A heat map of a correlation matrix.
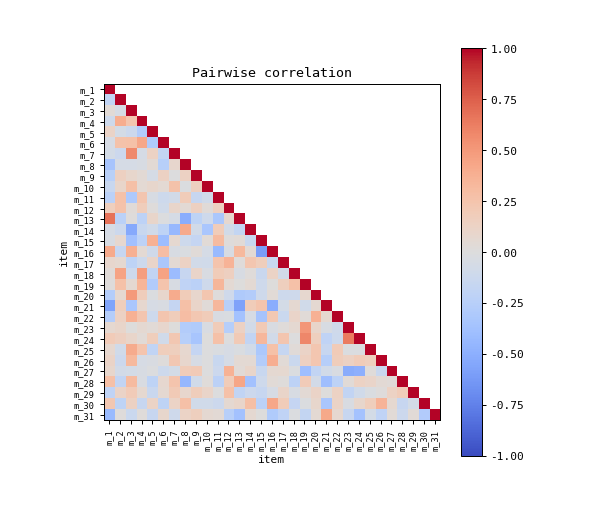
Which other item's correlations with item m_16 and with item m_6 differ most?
m_30
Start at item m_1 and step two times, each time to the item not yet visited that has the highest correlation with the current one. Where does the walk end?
m_28
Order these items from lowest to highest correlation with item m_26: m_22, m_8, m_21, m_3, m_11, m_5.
m_21, m_11, m_5, m_8, m_22, m_3
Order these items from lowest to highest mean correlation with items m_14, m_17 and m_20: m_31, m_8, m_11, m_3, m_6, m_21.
m_6, m_3, m_31, m_21, m_11, m_8
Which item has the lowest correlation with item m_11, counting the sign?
m_16
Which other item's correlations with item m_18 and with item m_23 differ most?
m_24
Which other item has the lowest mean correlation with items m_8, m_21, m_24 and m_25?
m_13
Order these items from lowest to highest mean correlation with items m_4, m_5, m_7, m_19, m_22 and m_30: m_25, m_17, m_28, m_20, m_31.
m_31, m_28, m_17, m_25, m_20
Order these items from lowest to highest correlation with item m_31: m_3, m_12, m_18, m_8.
m_12, m_3, m_18, m_8
